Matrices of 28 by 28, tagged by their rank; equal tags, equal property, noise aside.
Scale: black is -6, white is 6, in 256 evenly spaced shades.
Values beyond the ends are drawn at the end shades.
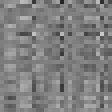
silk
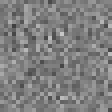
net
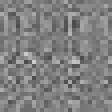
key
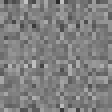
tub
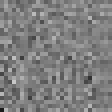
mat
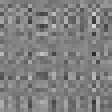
silk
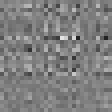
silk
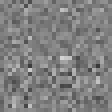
tub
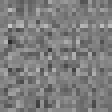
tub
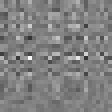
silk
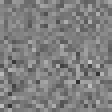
mat
